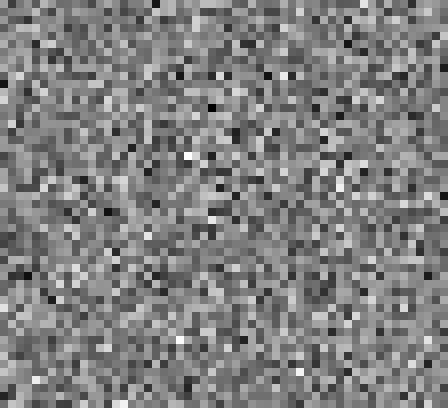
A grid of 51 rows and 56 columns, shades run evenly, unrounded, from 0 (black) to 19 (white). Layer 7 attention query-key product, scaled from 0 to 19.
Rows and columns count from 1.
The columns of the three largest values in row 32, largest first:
14, 41, 49
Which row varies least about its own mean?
5
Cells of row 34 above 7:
44
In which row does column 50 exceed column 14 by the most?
24
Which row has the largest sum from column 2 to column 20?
9
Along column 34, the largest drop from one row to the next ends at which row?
10
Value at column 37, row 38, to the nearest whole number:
15
